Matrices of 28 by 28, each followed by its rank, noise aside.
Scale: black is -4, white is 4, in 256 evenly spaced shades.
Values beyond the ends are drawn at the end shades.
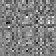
four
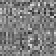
four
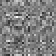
three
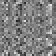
three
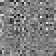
four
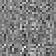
six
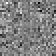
four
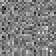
five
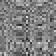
four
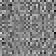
three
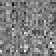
six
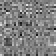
four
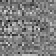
five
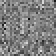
six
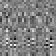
three
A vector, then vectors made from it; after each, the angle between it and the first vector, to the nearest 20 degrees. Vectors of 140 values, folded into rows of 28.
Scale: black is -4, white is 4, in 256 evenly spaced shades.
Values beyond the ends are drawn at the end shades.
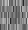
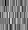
120 degrees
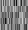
100 degrees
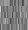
60 degrees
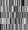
60 degrees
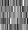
160 degrees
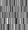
80 degrees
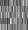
140 degrees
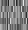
160 degrees
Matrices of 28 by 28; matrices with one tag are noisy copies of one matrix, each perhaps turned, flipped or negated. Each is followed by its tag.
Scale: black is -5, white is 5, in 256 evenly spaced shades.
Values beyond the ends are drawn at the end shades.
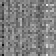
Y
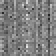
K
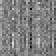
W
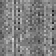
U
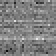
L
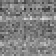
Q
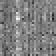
L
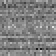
K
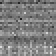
Y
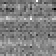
Q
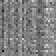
Y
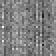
U
